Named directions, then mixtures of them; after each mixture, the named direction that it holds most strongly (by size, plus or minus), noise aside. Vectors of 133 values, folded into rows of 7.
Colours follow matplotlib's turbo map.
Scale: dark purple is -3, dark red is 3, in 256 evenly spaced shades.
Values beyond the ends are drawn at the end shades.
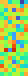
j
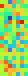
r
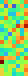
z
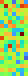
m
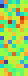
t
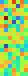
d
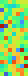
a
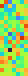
z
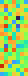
d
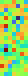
d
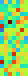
t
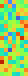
z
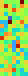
m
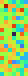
j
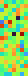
a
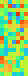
z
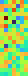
d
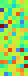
a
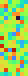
j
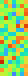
z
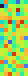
t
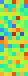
m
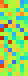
t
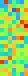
t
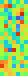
r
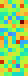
z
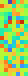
r
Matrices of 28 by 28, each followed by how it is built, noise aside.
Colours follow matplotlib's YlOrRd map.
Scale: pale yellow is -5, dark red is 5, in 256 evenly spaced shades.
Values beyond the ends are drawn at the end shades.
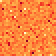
sparse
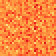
repeating rows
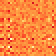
low rank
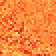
lower triangular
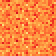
repeating rows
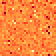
sparse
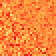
lower triangular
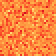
repeating rows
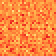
repeating columns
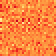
low rank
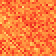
Toeplitz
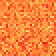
repeating columns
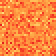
blocks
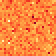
sparse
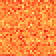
repeating columns
